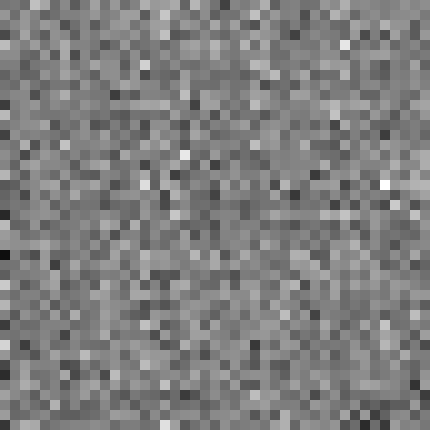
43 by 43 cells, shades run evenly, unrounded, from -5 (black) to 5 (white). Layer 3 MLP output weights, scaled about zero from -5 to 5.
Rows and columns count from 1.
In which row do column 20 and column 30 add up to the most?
26
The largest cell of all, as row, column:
19, 39
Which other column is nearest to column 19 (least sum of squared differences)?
13
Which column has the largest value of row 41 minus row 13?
6
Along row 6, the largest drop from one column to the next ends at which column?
8
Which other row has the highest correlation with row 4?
43
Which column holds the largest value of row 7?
15
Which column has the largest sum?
27
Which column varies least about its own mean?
2
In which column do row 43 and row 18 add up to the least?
37
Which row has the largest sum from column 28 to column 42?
22
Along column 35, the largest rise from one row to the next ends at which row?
5
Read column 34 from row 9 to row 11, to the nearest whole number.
0 0 2
